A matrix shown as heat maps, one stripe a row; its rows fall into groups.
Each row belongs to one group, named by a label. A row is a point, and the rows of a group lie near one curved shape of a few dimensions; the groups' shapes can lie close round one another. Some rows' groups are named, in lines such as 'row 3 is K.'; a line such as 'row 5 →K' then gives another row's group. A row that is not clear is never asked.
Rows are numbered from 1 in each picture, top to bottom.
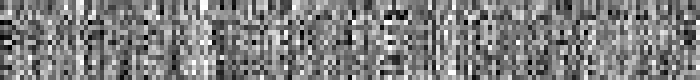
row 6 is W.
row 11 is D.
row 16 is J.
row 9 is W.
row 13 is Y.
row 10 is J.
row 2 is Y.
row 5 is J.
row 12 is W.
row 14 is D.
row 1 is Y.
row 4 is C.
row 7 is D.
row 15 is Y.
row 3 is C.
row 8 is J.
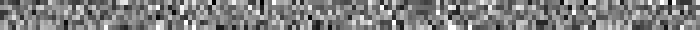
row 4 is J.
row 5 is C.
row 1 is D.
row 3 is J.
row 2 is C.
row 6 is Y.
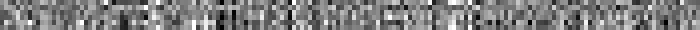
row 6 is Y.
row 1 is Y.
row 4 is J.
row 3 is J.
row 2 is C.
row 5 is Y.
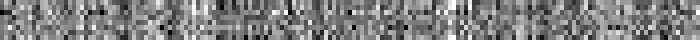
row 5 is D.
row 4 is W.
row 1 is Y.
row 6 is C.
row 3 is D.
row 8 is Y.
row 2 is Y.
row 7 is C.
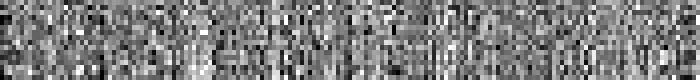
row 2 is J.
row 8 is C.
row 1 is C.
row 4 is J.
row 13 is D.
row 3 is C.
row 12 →D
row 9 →J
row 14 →Y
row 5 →D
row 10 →Y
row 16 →D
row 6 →J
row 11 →D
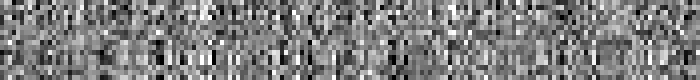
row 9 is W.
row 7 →Y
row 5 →J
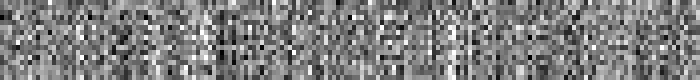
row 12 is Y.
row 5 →W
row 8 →Y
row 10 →D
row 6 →C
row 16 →Y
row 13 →J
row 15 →C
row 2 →C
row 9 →J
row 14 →C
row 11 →Y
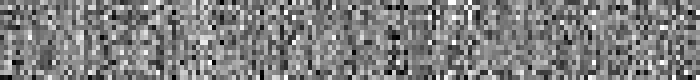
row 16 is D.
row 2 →C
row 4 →Y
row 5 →D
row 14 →C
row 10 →J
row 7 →W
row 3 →D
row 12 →J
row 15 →C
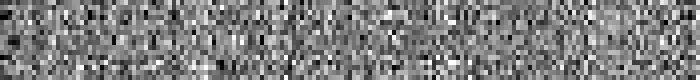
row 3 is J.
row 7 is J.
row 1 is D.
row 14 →Y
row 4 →J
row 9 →D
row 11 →C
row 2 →W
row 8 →D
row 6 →C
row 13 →Y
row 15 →J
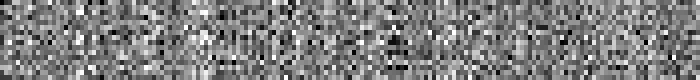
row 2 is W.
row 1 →D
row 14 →C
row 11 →C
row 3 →Y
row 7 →Y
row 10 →C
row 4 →J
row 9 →W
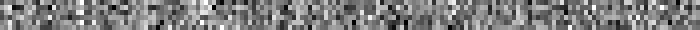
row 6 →W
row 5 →C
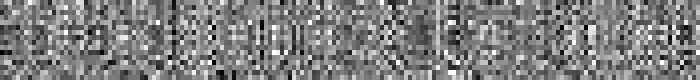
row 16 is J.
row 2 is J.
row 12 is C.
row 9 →J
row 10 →W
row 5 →C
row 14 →J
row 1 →W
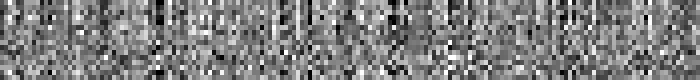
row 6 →D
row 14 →C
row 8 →C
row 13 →J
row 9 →D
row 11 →D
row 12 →Y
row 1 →W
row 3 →J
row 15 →W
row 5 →W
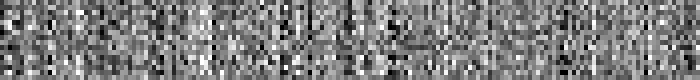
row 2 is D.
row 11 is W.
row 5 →W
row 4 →J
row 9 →D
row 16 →W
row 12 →W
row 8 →W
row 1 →J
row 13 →Y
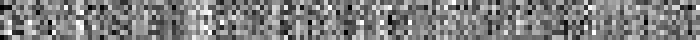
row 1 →Y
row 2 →J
